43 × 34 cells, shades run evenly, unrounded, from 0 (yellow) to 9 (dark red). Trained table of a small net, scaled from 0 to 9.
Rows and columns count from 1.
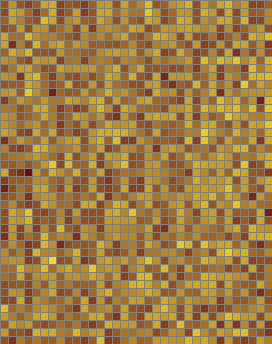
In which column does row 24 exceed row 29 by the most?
8
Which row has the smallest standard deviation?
20
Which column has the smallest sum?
29
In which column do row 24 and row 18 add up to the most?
1
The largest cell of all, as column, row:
4, 22
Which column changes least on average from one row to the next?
13
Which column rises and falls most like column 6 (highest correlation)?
28
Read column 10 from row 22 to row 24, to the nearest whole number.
2 6 7
